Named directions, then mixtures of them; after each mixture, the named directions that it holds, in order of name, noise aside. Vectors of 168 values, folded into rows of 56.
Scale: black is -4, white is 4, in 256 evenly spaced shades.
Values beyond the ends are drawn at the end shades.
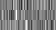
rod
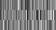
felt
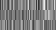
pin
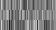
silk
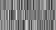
rod, silk.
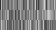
pin, silk.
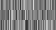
rod, silk.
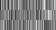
felt, pin, silk.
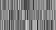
felt, rod, silk.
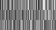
pin.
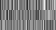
felt, pin, rod.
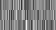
felt, rod, silk.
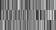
felt, pin.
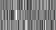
rod.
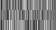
silk.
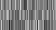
silk.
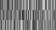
pin, silk.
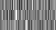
rod.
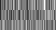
felt, pin, rod.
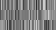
pin, silk.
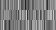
felt, silk.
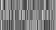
silk.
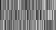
felt, pin, silk.
